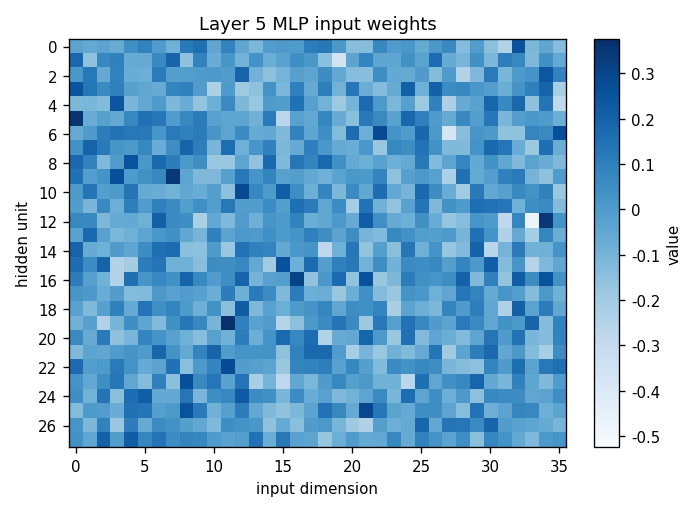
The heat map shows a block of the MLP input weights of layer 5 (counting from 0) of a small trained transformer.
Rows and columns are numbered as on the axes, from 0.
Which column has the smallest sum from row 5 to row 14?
27
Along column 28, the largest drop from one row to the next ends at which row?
10
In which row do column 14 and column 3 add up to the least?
15
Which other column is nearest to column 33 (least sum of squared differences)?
9
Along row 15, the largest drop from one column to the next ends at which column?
3
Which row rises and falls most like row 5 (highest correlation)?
8
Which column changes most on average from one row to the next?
21
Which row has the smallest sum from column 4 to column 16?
4
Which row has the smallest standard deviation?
17
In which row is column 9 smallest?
12
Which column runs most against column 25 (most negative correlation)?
32
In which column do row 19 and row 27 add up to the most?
11
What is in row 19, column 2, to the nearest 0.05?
-0.25
